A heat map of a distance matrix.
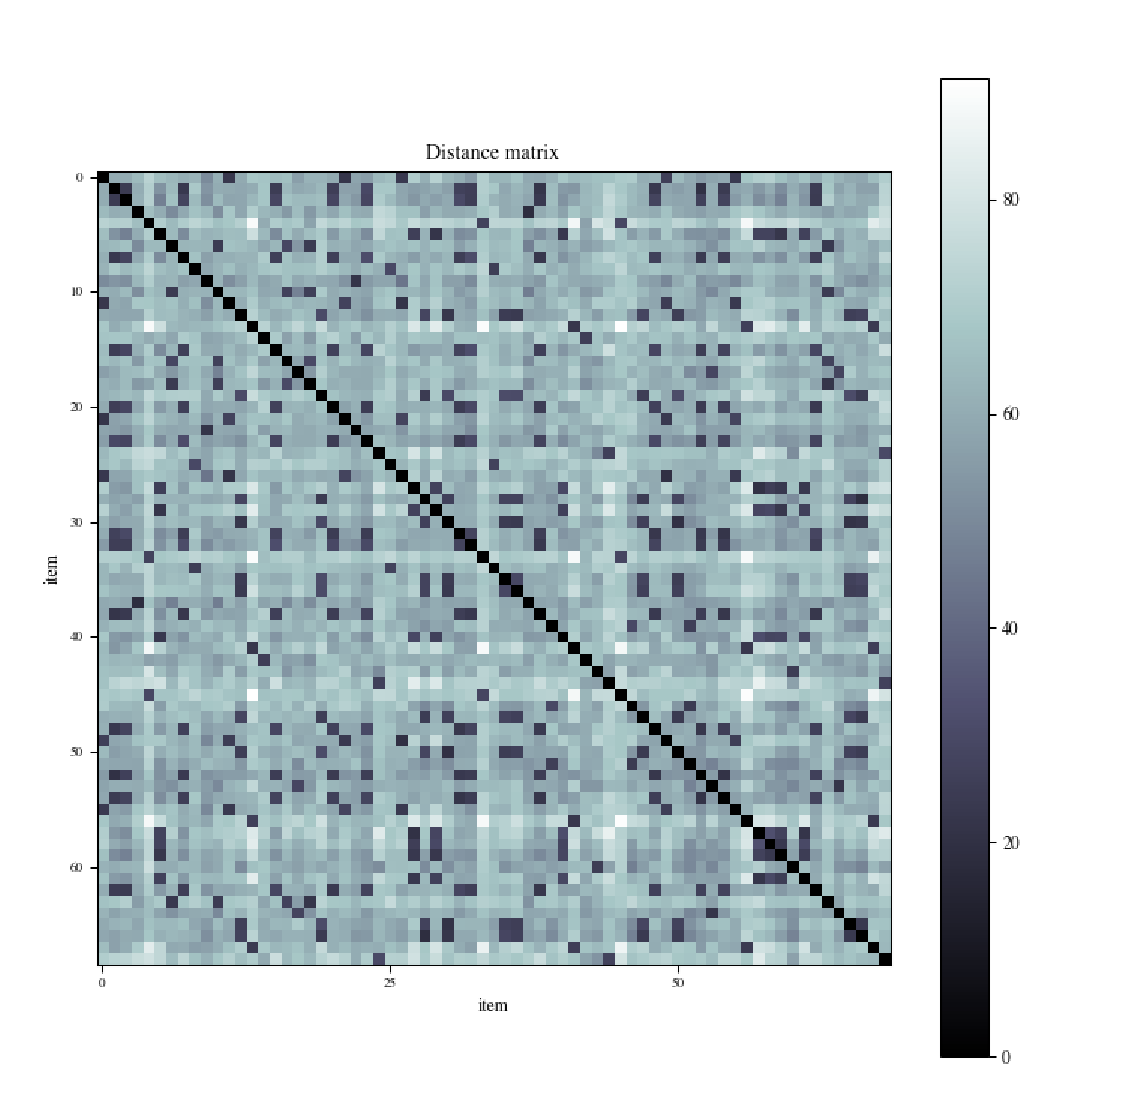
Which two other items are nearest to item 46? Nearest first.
51, 39
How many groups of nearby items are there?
15
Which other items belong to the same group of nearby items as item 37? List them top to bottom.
3
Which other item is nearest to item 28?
66
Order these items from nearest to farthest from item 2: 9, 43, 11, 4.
9, 11, 43, 4
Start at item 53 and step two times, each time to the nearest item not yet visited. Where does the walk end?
17
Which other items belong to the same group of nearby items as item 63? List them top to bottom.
6, 10, 16, 18
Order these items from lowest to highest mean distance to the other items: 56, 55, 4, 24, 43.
55, 43, 24, 56, 4
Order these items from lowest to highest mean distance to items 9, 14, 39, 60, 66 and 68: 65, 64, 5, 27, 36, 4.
65, 36, 64, 5, 27, 4
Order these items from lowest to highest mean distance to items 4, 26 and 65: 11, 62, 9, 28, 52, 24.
11, 28, 9, 52, 62, 24
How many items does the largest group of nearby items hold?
13
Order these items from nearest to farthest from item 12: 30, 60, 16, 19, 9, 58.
30, 19, 60, 9, 16, 58
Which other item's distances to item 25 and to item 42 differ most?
14
